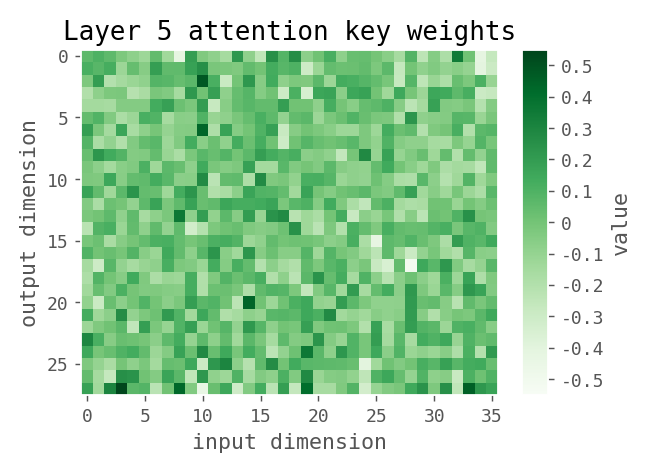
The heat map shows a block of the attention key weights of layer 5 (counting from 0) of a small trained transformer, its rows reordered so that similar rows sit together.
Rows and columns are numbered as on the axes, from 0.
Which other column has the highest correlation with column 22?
14
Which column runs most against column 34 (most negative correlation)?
24
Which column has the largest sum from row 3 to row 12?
10
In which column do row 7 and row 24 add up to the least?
17
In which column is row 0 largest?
32
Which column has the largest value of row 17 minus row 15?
31
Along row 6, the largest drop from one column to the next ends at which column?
11
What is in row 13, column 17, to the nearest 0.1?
0.3
